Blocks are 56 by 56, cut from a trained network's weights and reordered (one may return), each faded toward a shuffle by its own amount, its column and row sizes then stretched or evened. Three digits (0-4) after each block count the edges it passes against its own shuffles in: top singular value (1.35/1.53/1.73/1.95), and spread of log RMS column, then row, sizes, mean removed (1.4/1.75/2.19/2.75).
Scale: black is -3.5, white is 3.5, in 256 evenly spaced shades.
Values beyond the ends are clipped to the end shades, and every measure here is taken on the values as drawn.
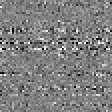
2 1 4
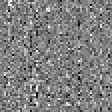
2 4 0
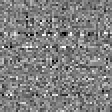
3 1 3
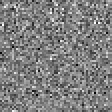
0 1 0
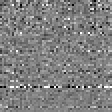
4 0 4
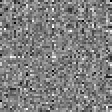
1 3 1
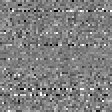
1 0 4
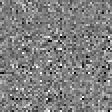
0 3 3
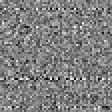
4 0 3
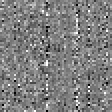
0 4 0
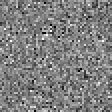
0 0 0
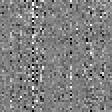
1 4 1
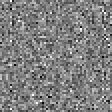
3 1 0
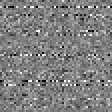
3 0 4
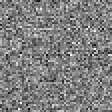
3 0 1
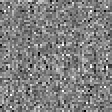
2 1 2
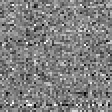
1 1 3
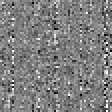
2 4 0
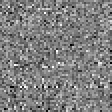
2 1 2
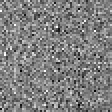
2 2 0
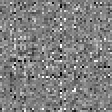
0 4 3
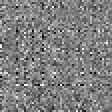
3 3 2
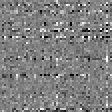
3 3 4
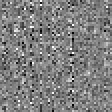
1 4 0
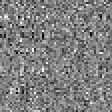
3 2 1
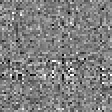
3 2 3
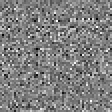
3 0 3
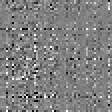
1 4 4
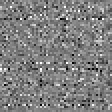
2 2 4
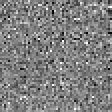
3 2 2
